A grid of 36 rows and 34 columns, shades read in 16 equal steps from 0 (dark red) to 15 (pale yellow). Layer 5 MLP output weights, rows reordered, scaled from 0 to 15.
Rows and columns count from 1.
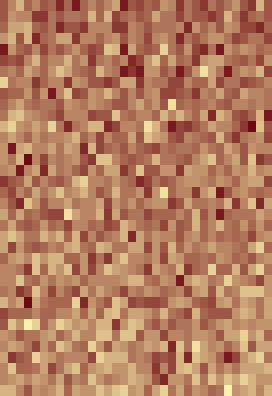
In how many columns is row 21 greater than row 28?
15
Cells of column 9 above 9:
12
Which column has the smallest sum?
23
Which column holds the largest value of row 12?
19
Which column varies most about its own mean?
16
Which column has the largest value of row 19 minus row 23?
4
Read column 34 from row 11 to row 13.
1 5 4
